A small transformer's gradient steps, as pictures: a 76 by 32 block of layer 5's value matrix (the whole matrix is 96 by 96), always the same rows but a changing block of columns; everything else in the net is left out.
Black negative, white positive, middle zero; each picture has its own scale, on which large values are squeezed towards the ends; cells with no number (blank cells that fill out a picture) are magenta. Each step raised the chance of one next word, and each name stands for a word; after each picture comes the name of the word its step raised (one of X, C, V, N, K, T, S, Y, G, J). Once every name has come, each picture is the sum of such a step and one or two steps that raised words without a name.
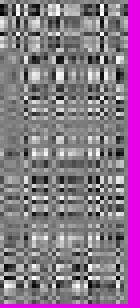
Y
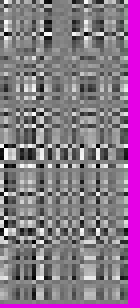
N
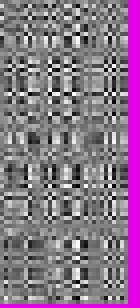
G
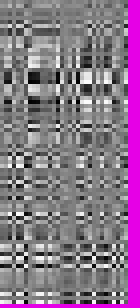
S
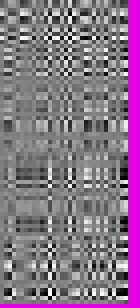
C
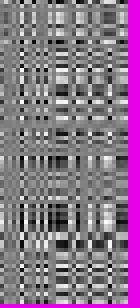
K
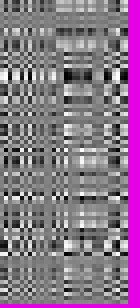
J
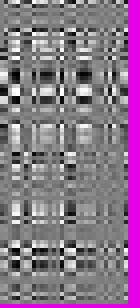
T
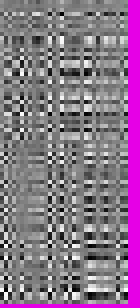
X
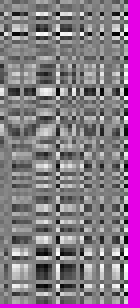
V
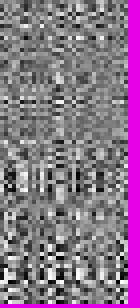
S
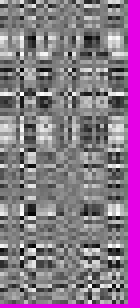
T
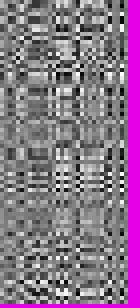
C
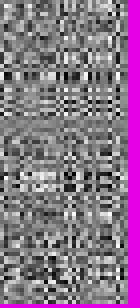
Y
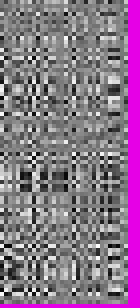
X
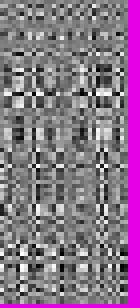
V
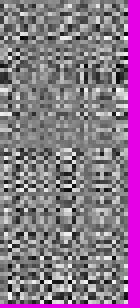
X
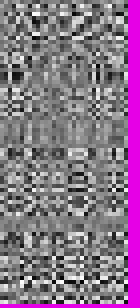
Y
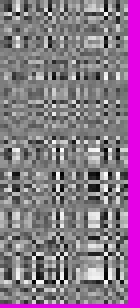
J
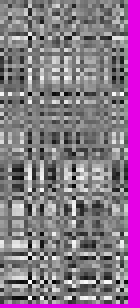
G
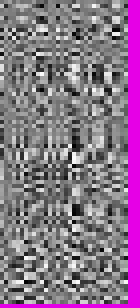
T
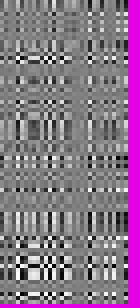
C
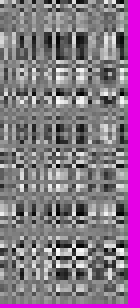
T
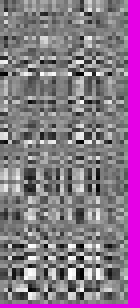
X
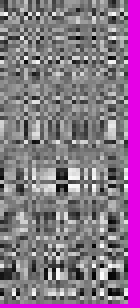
C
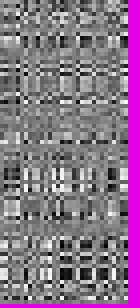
G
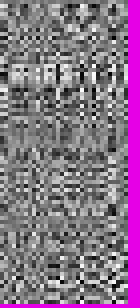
Y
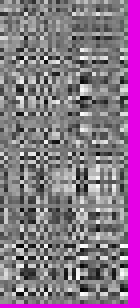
X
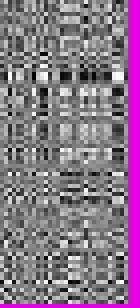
J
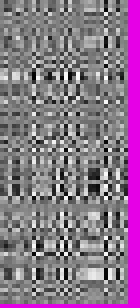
J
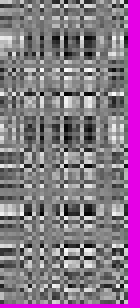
T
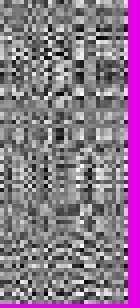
C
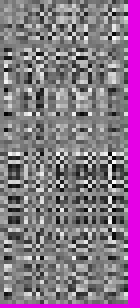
X
